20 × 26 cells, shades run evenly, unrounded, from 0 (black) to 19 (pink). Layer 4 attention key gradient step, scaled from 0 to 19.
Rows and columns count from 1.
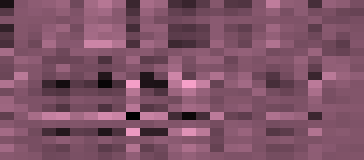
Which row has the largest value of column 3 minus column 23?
15
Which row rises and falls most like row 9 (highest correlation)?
10
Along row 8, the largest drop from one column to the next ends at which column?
11
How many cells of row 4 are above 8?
19
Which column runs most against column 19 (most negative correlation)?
24
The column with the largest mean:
2
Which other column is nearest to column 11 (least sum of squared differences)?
8
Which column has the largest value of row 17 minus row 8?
14
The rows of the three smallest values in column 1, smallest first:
1, 4, 6
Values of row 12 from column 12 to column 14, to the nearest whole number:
6 12 14
